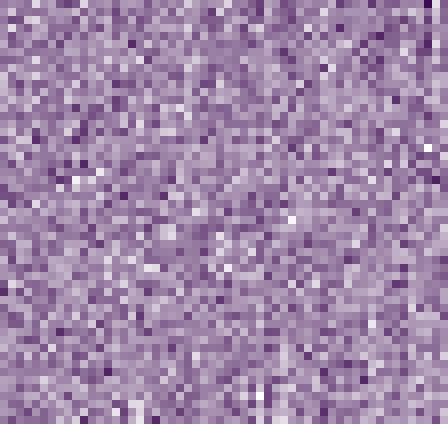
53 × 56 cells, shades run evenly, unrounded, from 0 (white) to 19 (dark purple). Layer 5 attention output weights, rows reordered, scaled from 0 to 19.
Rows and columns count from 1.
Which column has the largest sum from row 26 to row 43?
34
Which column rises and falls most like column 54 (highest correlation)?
36
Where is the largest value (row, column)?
1, 54
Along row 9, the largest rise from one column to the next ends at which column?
43
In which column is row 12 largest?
38
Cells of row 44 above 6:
50
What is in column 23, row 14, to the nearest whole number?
3
